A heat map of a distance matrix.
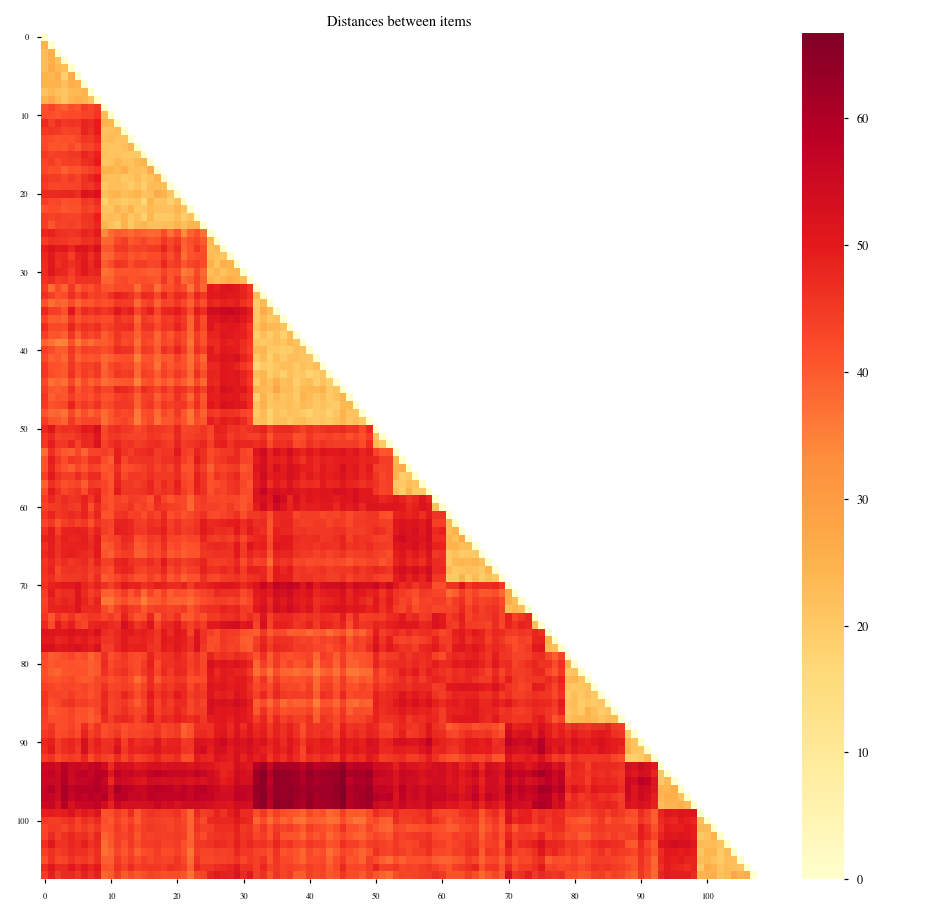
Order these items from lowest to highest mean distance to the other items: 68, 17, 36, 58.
17, 36, 68, 58
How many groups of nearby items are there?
15
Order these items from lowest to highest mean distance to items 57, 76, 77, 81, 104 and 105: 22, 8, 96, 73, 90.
22, 73, 8, 90, 96
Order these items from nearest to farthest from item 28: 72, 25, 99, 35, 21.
25, 21, 72, 99, 35
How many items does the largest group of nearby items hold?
18
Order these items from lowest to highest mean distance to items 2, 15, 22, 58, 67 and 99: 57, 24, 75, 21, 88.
21, 24, 57, 88, 75
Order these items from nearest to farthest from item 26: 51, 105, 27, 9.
27, 9, 105, 51
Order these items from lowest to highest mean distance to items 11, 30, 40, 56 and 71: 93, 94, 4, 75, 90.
4, 75, 90, 93, 94
